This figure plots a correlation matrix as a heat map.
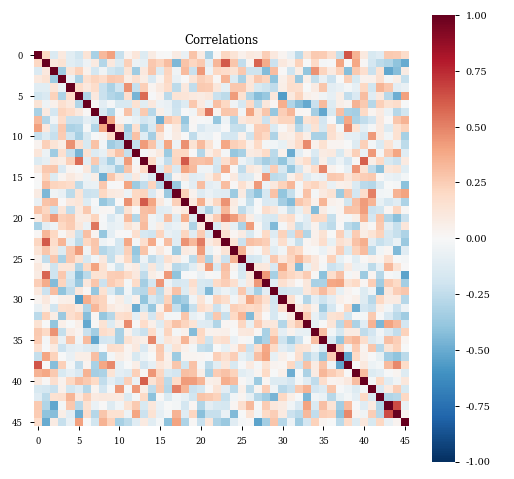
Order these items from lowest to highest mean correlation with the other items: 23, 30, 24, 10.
10, 30, 24, 23
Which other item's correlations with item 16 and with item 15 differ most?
8
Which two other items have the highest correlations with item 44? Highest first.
43, 38
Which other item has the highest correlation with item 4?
11
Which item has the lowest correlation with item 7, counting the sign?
35
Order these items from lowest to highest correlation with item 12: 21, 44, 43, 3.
21, 3, 43, 44
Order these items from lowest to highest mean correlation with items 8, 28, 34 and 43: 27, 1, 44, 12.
1, 12, 27, 44
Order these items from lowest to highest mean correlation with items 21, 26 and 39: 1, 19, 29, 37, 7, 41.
29, 41, 19, 37, 1, 7
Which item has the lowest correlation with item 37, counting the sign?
38
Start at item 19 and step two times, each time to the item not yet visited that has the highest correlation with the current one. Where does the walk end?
13
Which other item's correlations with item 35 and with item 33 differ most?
6
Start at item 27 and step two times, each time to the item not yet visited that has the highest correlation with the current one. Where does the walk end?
23
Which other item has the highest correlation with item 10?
41
